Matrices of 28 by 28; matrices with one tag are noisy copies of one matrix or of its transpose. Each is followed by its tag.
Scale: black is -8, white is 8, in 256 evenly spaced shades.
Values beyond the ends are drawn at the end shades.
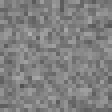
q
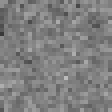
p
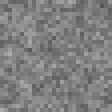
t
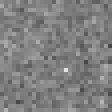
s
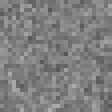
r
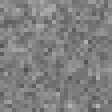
s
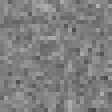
s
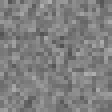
r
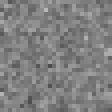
r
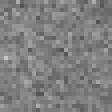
t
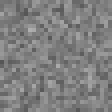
q
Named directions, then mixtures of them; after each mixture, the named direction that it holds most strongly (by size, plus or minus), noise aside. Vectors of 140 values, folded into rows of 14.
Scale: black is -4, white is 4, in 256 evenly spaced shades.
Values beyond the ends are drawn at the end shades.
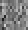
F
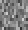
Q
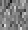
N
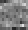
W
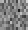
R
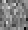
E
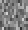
Q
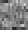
W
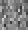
F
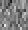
N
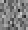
R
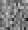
E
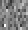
N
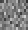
R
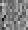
F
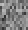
F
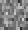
Q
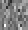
N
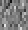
N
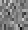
N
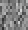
F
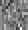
N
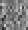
F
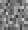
Q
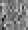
F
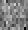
E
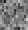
Q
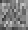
F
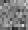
W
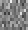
N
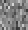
Q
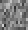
N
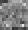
W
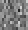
R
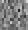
R
